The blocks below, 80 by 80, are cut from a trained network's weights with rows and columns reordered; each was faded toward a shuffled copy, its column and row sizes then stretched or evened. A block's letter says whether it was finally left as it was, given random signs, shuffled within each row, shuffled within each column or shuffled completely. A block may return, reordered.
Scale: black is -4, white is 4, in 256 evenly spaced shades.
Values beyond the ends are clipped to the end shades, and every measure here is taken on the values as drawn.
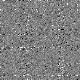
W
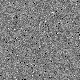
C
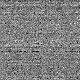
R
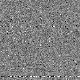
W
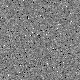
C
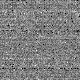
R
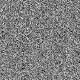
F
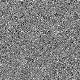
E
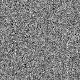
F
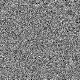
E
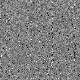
F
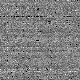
R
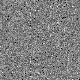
F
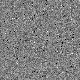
F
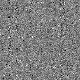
W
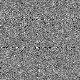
W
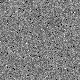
C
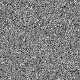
E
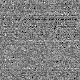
R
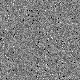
F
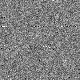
E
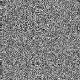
R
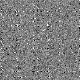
W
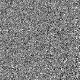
W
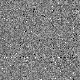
W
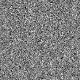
F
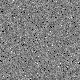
C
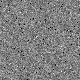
C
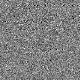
W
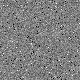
C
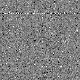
R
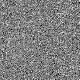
F
